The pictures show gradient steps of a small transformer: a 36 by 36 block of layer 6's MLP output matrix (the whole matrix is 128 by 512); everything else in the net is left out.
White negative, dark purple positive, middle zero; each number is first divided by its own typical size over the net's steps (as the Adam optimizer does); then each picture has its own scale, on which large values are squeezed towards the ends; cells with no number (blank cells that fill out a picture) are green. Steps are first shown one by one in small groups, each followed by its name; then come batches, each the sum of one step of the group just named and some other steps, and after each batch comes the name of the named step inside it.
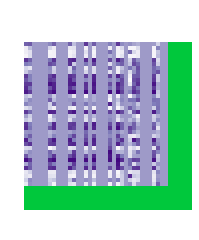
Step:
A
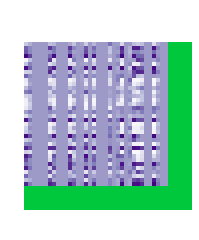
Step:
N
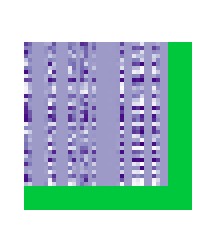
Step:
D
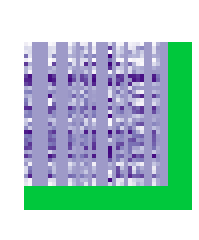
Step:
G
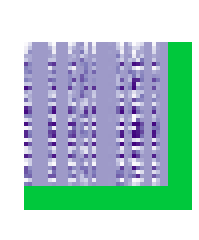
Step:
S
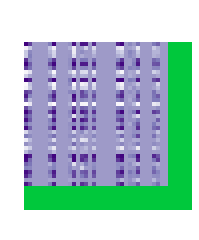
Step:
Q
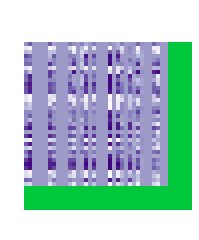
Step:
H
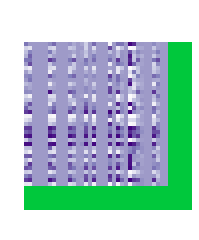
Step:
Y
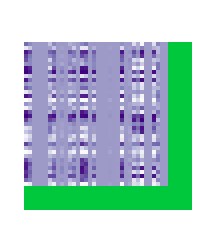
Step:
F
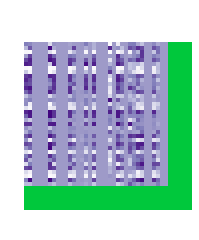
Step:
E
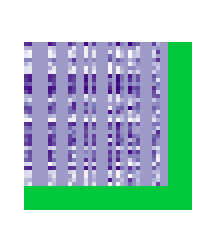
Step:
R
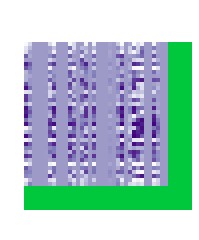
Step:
S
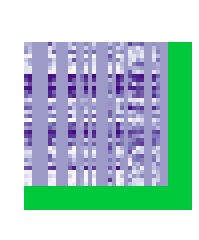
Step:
R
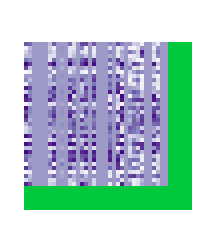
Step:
A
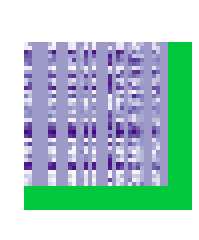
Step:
H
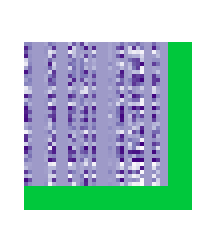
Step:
D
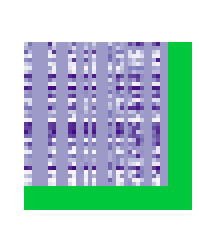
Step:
R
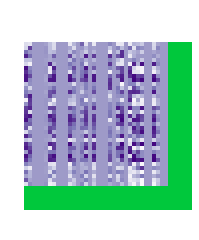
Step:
D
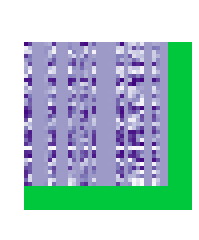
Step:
D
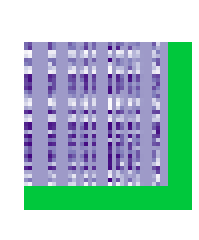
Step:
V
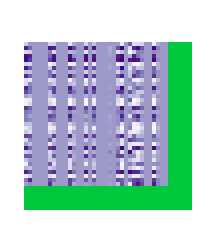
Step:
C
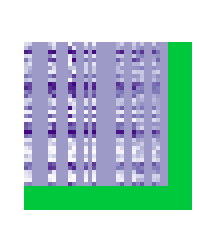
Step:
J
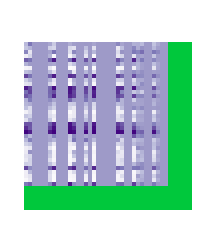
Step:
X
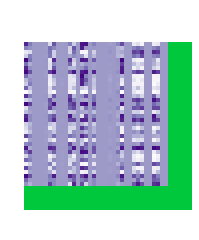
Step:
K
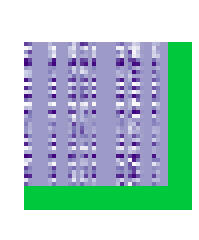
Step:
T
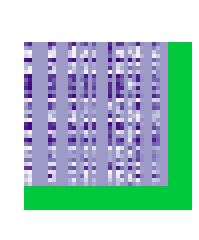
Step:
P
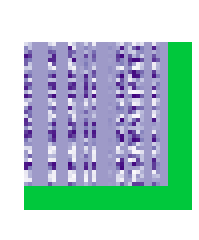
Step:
J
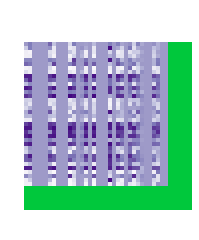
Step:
V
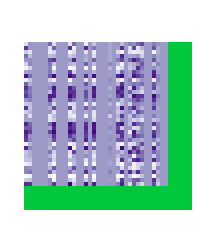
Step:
X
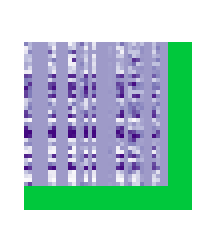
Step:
J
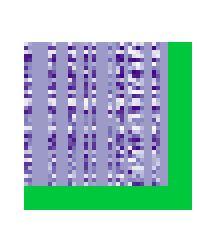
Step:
C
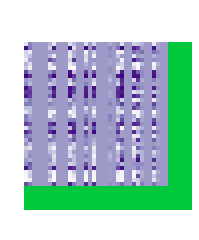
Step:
X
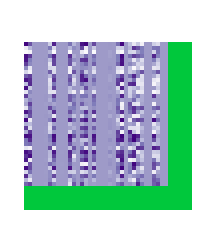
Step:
K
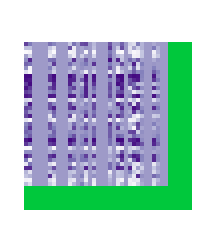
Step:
P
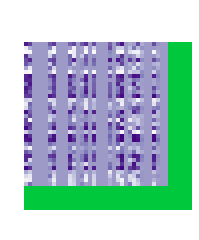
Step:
P
